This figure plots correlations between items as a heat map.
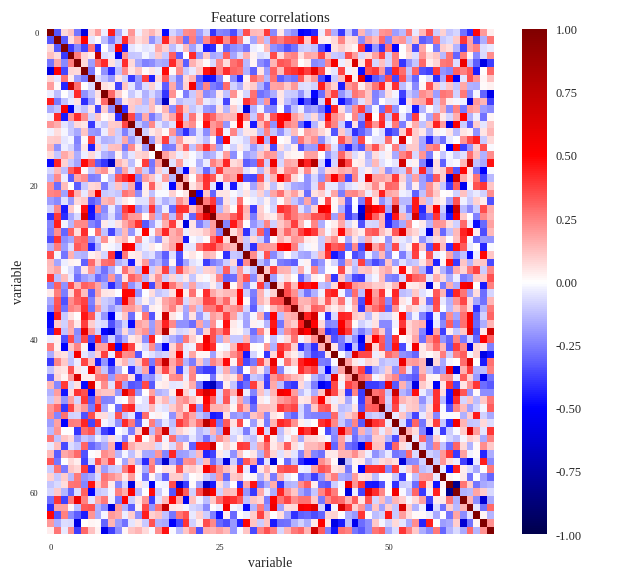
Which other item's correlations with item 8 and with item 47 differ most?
23
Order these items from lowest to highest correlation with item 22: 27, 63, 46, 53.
46, 53, 27, 63
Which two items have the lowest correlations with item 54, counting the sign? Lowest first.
46, 10
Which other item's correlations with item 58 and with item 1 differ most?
39
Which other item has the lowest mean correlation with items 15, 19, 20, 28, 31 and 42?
59
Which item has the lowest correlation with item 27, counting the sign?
20
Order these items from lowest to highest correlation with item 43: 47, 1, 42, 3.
3, 42, 47, 1
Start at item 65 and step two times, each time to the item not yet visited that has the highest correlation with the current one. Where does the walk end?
17
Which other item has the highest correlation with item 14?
52
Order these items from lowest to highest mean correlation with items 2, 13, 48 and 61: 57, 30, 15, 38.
30, 15, 57, 38
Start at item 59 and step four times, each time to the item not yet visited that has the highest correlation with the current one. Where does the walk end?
50
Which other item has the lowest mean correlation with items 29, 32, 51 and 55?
10
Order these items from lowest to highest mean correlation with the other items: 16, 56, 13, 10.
56, 10, 13, 16
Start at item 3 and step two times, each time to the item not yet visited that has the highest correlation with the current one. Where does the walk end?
21
